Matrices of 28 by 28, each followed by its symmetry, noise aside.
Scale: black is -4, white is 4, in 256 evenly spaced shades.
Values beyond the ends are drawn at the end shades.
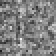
mirrored top to bottom.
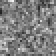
antisymmetric.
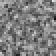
symmetric.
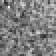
no symmetry.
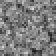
symmetric.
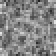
same after a half turn.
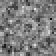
symmetric across the other diagonal.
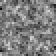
same after a half turn.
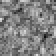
symmetric across the other diagonal.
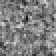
antisymmetric.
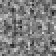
mirrored top to bottom.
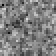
no symmetry.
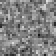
no symmetry.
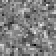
antisymmetric.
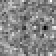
mirrored top to bottom.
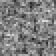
same after a half turn.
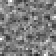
same after a half turn.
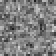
mirrored top to bottom.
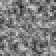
same after a half turn.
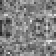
mirrored top to bottom.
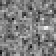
mirrored top to bottom.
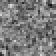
symmetric across the other diagonal.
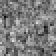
no symmetry.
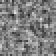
antisymmetric.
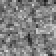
no symmetry.
